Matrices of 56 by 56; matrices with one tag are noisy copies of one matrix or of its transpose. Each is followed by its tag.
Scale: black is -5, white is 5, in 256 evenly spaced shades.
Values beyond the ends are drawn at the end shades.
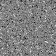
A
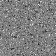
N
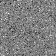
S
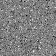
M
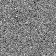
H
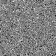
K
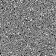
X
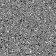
A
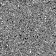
A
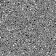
X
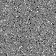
H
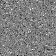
X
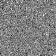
X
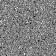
H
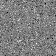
K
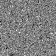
M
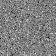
M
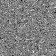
M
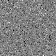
X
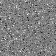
N
